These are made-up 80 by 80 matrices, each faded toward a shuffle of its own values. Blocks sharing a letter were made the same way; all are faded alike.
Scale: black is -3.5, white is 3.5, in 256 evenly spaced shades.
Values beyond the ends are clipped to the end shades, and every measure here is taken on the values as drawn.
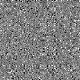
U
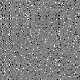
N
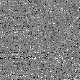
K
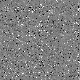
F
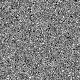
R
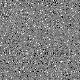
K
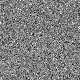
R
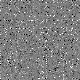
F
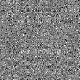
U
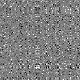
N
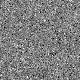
R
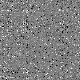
F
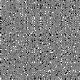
N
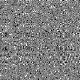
U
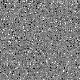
K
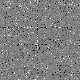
F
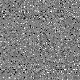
K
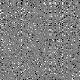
N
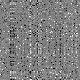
N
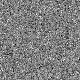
R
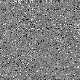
K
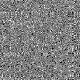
U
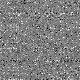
K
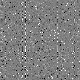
N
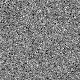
R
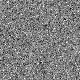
R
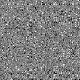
U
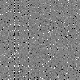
N
